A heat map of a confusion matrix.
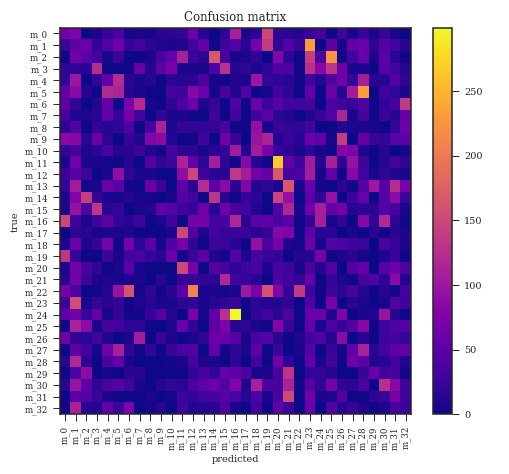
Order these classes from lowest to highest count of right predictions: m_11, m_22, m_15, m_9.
m_15, m_9, m_11, m_22
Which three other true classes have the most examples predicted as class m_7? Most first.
m_6, m_26, m_3
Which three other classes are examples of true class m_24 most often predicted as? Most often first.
m_16, m_15, m_30
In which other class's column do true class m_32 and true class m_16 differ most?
m_0
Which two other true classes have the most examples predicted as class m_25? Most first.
m_2, m_3
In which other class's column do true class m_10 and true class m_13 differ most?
m_21
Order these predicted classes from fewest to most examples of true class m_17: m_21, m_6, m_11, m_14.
m_6, m_14, m_21, m_11
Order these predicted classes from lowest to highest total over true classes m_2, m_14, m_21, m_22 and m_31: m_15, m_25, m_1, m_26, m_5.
m_26, m_5, m_15, m_1, m_25
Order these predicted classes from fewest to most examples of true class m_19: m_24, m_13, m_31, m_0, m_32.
m_32, m_31, m_13, m_24, m_0
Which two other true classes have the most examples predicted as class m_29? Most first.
m_13, m_21
